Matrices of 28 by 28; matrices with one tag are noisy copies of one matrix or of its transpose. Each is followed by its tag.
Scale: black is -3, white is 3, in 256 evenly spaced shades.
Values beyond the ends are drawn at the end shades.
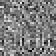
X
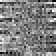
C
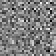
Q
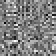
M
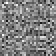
X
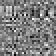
M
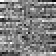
C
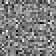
X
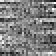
C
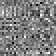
M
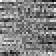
C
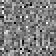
X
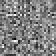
M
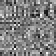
M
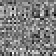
M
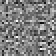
X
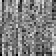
C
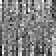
C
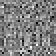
X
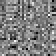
M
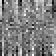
C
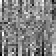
C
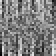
C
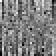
C
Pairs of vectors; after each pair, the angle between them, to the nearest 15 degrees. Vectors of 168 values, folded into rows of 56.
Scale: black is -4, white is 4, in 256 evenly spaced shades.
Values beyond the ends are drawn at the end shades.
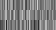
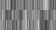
120 degrees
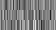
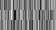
60 degrees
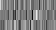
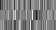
165 degrees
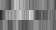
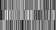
60 degrees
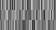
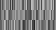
30 degrees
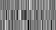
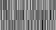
75 degrees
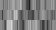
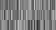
105 degrees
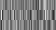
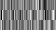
165 degrees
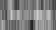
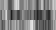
165 degrees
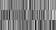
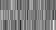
120 degrees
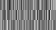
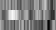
90 degrees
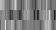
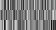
90 degrees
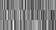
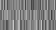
45 degrees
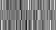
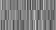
120 degrees
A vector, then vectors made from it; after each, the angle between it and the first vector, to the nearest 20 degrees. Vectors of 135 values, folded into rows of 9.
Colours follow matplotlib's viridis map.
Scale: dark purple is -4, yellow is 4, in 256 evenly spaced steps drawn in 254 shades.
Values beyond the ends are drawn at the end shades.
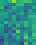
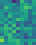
140 degrees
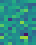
80 degrees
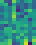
80 degrees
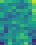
80 degrees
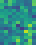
80 degrees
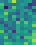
60 degrees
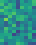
120 degrees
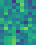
100 degrees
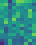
60 degrees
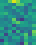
40 degrees
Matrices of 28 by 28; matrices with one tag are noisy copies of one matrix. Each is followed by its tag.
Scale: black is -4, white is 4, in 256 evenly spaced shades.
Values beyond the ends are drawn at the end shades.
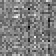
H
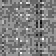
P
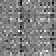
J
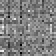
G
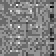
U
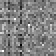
G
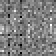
G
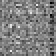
U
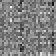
J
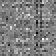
P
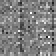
J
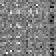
U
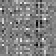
P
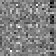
U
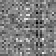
P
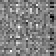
U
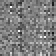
J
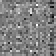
U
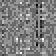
P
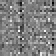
J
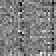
J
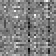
H
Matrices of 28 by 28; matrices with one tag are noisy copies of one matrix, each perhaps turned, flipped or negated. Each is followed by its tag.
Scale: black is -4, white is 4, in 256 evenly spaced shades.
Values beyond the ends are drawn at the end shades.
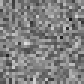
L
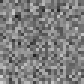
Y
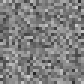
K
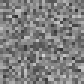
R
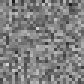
L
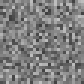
Y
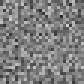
Y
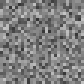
K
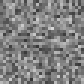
L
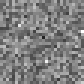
L
